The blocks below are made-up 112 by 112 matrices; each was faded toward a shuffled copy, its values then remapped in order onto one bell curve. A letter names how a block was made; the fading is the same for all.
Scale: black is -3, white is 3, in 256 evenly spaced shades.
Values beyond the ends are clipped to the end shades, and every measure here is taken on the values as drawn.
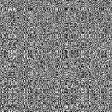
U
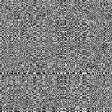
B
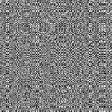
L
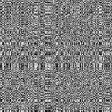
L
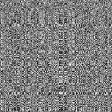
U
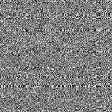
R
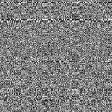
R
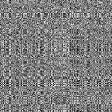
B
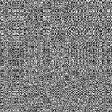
U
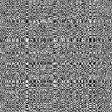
L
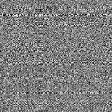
R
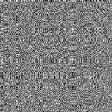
U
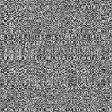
U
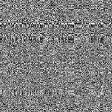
R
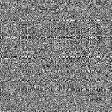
R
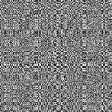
L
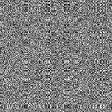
U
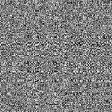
R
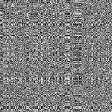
B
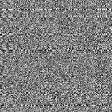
R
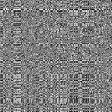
B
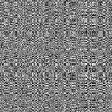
L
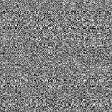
R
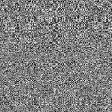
R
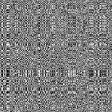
L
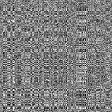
L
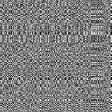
L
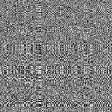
B
